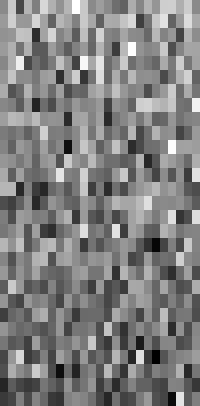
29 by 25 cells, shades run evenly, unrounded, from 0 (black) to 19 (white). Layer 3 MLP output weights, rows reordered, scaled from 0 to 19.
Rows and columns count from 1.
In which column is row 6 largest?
13
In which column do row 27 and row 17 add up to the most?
5
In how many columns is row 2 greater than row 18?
17
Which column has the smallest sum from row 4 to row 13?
14
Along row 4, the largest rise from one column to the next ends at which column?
16
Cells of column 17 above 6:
25
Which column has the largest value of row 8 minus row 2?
18
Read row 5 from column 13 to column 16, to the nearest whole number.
17 8 10 15
